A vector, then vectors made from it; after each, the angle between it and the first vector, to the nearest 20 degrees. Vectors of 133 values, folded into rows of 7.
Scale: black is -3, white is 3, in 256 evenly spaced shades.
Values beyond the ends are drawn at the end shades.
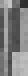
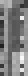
40 degrees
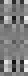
80 degrees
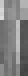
120 degrees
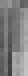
40 degrees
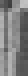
140 degrees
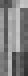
160 degrees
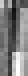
40 degrees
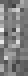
120 degrees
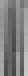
80 degrees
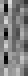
80 degrees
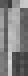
160 degrees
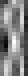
100 degrees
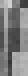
20 degrees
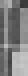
20 degrees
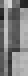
20 degrees
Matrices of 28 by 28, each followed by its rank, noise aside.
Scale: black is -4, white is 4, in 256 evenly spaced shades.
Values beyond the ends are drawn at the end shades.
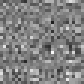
four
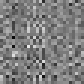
three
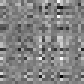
three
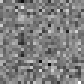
five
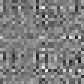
three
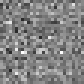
five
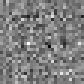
six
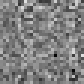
four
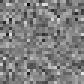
six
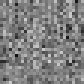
five
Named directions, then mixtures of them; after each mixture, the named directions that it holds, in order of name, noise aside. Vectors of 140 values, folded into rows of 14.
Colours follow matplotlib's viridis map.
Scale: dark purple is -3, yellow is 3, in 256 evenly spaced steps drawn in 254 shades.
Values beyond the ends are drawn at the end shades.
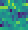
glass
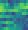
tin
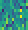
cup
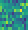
cup, tin.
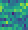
cup, tin.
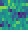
glass.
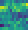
glass, tin.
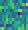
cup, glass.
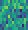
cup, glass.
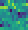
glass.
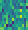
cup.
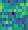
cup, tin.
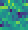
glass.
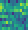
cup, tin.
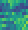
tin.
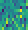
cup.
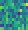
cup, glass.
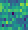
cup, tin.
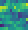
glass, tin.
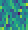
cup, glass.
